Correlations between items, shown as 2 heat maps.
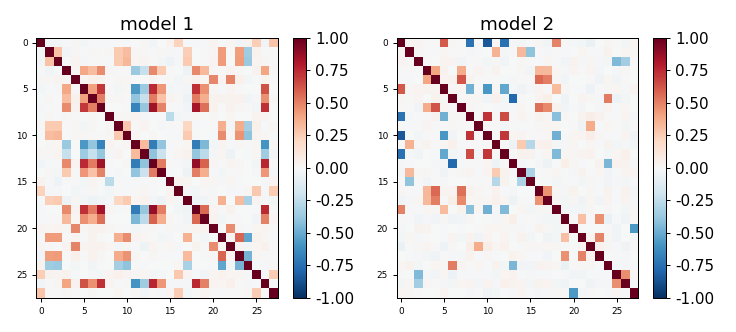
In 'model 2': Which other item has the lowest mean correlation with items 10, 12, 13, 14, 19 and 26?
0
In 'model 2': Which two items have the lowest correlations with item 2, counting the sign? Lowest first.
25, 26
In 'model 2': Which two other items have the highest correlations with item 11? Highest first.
1, 14
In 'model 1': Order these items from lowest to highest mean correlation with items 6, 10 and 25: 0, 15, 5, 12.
12, 15, 0, 5
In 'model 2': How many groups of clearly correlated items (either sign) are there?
8
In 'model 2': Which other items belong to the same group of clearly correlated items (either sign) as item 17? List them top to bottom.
3, 4, 7, 16
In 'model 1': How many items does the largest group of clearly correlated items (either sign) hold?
11
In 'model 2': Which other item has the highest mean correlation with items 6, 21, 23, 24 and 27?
19
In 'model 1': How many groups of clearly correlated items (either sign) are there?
5
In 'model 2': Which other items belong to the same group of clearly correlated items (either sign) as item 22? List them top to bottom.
9
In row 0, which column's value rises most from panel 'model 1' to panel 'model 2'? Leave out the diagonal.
5
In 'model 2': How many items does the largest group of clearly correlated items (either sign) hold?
6
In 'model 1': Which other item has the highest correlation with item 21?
23
